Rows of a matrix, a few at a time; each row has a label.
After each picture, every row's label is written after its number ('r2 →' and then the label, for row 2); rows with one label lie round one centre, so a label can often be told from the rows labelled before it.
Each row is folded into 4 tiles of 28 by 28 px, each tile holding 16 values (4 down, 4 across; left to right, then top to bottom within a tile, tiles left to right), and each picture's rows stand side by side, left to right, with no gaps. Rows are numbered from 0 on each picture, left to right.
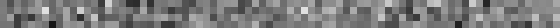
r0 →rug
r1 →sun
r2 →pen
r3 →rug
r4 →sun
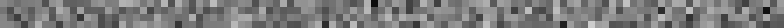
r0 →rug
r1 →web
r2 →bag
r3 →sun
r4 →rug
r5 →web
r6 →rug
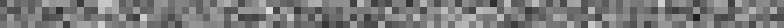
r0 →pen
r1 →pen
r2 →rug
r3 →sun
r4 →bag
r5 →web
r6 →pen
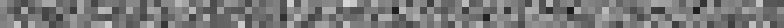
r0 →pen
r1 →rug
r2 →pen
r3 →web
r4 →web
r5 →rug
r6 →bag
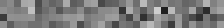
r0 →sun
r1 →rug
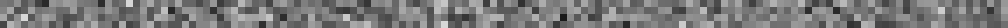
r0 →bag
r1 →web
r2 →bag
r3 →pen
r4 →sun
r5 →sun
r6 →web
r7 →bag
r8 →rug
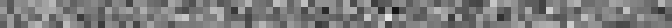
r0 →rug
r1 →sun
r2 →rug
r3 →sun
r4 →pen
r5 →web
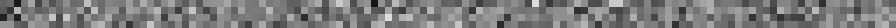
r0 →sun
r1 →rug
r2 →rug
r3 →sun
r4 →bag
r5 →bag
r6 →rug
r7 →sun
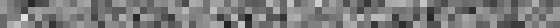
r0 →bag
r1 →pen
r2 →pen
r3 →bag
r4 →bag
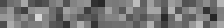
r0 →bag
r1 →rug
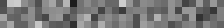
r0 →web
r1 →web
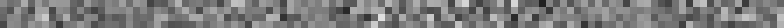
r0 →rug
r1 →sun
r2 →web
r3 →rug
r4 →web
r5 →bag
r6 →sun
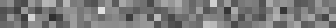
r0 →pen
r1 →web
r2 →sun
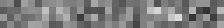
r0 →rug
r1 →rug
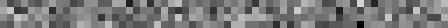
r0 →bag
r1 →sun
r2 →bag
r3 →sun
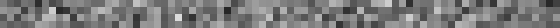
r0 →sun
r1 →rug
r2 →rug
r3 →pen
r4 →bag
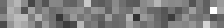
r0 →bag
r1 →pen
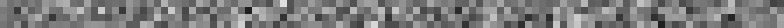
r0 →pen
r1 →rug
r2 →bag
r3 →rug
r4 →rug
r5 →bag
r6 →bag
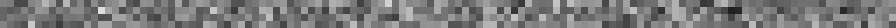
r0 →pen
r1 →pen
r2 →rug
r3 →pen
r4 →rug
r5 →web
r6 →bag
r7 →sun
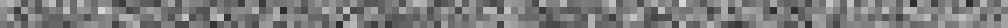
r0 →pen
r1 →bag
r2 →sun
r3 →bag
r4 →rug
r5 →pen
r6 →web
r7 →pen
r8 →sun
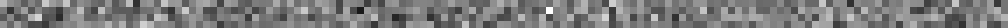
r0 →pen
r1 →web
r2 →pen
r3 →bag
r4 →pen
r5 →rug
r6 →sun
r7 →rug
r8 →bag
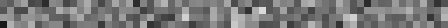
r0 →bag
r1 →pen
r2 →bag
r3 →bag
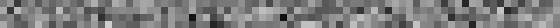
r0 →rug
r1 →rug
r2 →bag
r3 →bag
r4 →sun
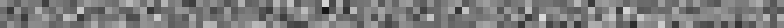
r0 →rug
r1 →web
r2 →web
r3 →rug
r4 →rug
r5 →web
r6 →bag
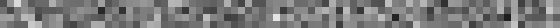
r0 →web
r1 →rug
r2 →sun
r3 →bag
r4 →pen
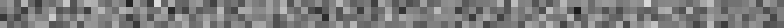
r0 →sun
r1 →sun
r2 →rug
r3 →sun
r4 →pen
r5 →pen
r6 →rug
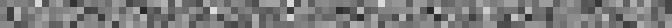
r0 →rug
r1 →pen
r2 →pen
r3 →pen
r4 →rug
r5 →bag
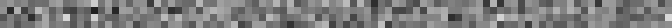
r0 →rug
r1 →sun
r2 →web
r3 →sun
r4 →sun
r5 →sun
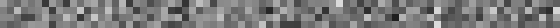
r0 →rug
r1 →sun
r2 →web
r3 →pen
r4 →rug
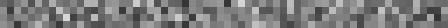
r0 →rug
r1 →rug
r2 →web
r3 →rug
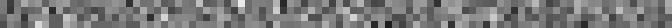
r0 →rug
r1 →sun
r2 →web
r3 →bag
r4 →bag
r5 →rug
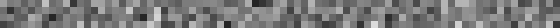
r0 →pen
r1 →rug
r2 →bag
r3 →rug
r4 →web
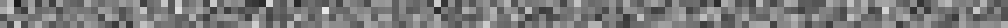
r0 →sun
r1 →web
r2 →pen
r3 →web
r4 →rug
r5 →web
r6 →bag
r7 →pen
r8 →pen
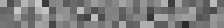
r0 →rug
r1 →web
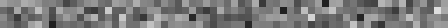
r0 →rug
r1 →rug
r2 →sun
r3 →pen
